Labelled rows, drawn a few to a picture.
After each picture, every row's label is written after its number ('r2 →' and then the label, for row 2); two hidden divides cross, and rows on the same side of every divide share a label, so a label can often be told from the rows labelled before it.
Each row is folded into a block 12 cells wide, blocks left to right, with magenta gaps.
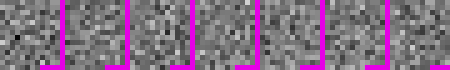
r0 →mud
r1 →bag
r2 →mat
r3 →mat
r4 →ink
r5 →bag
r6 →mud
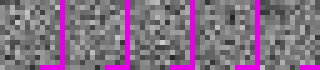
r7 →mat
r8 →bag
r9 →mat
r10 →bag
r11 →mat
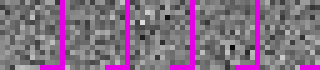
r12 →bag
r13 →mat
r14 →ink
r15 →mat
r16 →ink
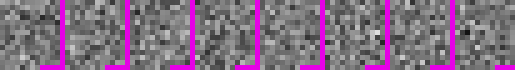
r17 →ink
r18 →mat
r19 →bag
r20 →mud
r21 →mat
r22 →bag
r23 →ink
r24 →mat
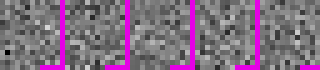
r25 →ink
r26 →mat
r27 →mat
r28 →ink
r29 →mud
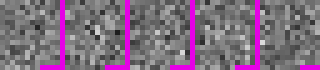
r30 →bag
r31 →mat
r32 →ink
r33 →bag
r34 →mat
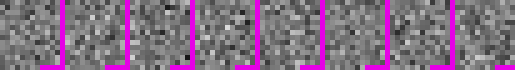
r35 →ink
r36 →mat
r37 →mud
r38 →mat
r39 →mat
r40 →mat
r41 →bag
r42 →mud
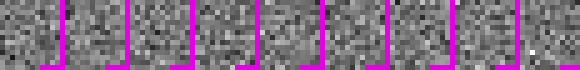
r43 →mat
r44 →bag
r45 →mat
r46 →bag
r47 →bag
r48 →mud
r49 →mud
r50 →bag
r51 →mat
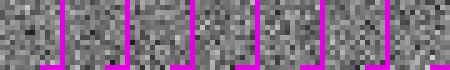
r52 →mud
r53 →mud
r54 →bag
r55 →mud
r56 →mat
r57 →mat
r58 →bag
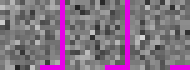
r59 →mud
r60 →ink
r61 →mat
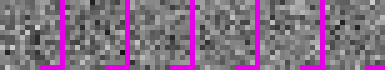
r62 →ink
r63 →ink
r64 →mud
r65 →mud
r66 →ink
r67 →ink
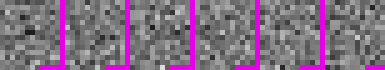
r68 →mud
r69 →mud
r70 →mud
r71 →ink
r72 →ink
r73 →ink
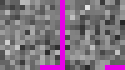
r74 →mat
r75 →ink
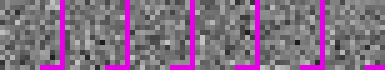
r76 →mat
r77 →bag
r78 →mud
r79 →mat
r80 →bag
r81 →mud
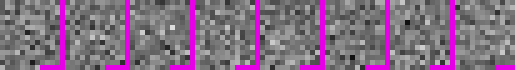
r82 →mat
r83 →bag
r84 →bag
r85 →mat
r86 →bag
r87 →mud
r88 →ink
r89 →mat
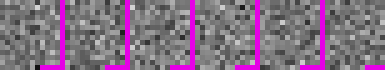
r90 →ink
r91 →mat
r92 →mud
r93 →ink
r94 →mud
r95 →mat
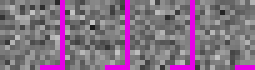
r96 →bag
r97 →ink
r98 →bag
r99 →ink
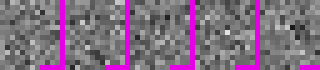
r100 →mud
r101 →mud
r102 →ink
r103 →bag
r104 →mud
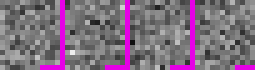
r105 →mat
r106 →mat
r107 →bag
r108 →mat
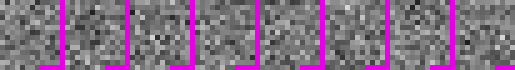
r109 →mud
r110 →ink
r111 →ink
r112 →bag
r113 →mat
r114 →mud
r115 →mat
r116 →ink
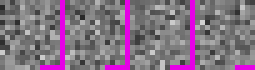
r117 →bag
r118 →mat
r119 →ink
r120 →mat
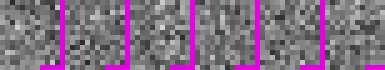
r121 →mat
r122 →mat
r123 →mud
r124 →mat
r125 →mud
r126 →mat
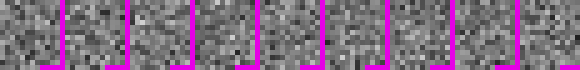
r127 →mud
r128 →mat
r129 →ink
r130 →bag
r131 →mat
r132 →bag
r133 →bag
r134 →bag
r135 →mat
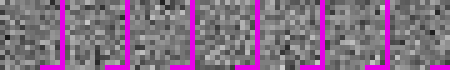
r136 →ink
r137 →mat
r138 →mat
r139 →ink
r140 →mat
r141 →bag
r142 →ink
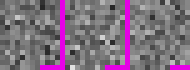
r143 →bag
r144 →ink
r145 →mud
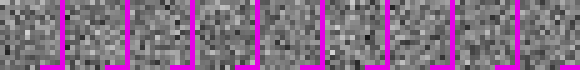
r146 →ink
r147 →bag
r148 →mat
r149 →mud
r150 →mat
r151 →mat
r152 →mat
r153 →bag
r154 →mat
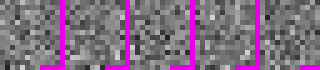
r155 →mat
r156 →ink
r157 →ink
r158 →ink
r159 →mat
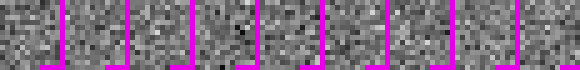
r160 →bag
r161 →mud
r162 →ink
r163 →mud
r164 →mud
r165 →mud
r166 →mud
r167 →mud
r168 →mat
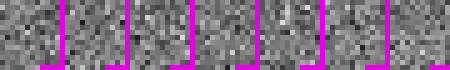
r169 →ink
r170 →ink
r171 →bag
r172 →bag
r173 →mat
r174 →ink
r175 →bag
